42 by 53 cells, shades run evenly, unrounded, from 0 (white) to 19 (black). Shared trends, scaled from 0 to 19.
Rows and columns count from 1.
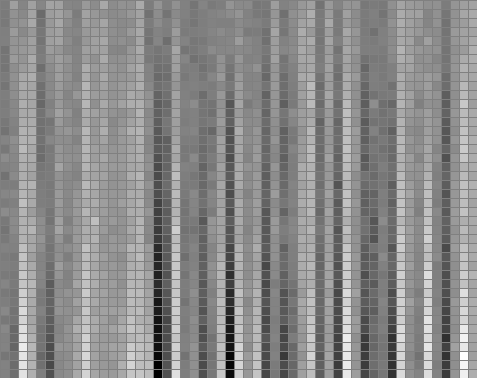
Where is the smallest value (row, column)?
40, 52
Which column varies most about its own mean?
18
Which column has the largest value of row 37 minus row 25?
26
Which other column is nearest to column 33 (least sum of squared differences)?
2
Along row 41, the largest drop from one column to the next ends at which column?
27
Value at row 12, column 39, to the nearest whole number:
5
